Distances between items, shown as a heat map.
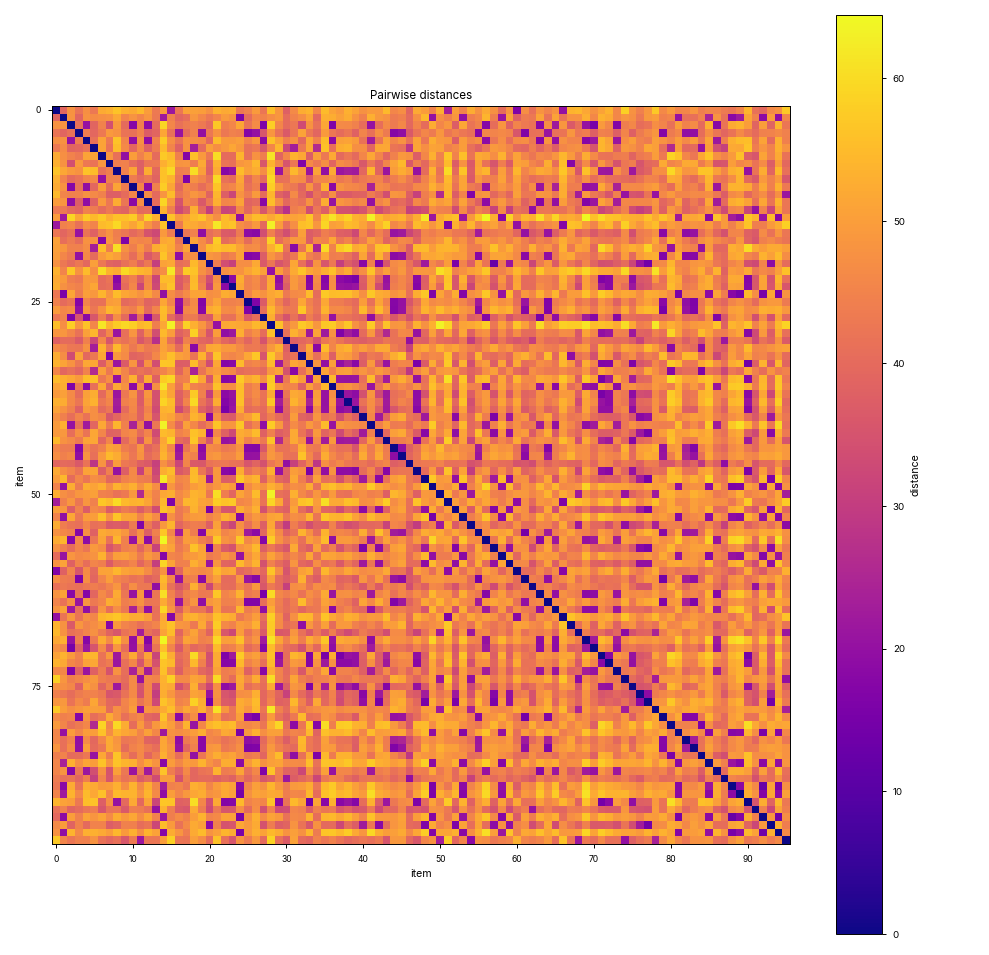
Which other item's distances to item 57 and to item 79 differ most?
26
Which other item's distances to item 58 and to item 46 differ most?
14
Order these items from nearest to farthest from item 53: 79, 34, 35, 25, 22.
34, 25, 79, 22, 35
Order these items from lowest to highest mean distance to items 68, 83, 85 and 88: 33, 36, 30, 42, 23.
30, 23, 33, 42, 36
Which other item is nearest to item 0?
60
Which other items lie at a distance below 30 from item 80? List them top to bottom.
5, 18, 31, 34, 84
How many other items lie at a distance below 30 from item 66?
4
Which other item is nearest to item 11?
54
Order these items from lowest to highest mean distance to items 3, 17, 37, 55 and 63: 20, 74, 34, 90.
90, 20, 34, 74
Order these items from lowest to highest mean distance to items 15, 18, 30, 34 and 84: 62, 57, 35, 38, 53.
62, 53, 57, 38, 35
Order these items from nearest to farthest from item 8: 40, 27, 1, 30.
40, 30, 27, 1
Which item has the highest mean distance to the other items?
28
